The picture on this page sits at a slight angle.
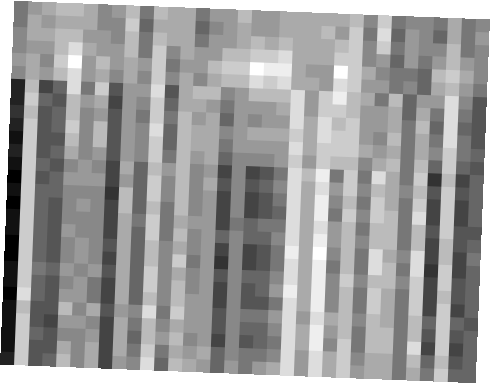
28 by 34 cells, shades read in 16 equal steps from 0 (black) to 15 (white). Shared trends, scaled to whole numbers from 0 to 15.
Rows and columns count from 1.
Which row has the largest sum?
5
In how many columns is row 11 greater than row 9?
11
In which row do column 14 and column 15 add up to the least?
2
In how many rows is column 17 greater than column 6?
10
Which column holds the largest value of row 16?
23
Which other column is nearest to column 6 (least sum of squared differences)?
17
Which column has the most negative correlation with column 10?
27
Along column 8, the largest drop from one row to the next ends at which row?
7
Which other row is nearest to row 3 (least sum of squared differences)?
1
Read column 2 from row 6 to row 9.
10 11 12 11
